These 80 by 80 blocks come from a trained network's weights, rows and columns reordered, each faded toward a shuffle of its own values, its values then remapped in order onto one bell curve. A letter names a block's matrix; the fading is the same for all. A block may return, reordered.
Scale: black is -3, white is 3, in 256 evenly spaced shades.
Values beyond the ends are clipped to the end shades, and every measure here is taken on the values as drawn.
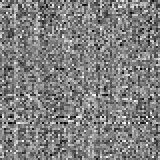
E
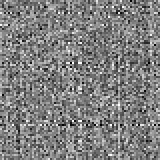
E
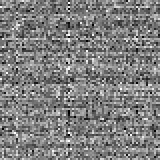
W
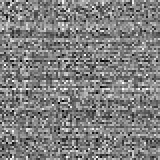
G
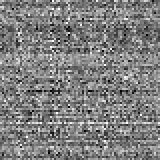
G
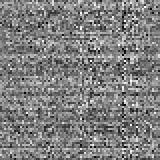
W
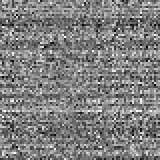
G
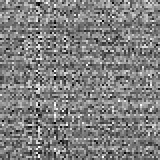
W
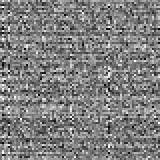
W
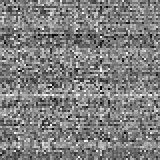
G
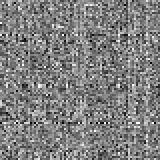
E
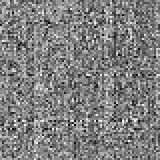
E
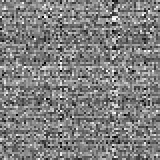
W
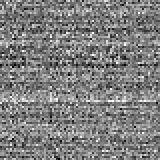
G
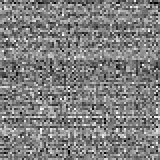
G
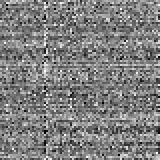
W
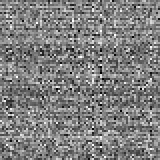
W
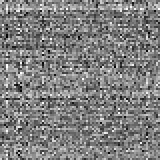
G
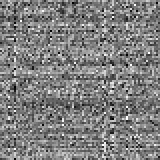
W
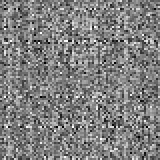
E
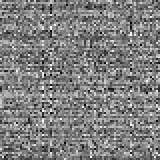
W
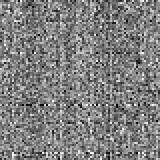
E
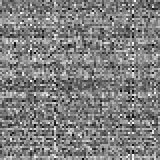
W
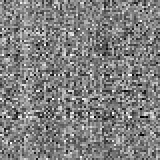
E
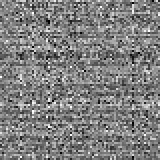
W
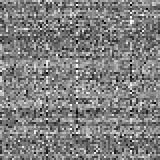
W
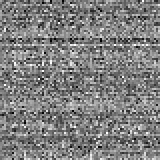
G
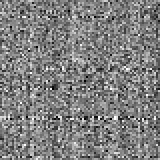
E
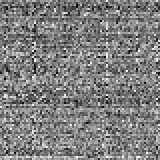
G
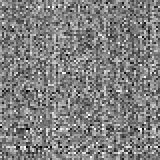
E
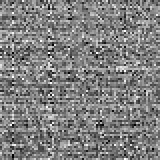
W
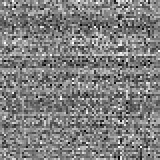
W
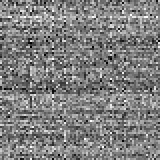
G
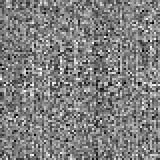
E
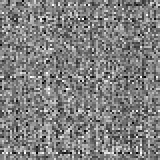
E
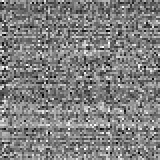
W
